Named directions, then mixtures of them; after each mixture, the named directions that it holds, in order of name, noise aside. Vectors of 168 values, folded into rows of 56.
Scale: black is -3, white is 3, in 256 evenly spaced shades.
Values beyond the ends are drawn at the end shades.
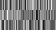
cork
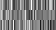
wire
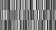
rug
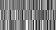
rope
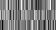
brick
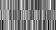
brick.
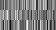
cork, rope, rug.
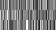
cork, rope.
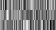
cork, rope, wire.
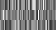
cork, rug.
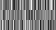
wire.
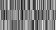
brick, rope, rug.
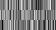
brick.
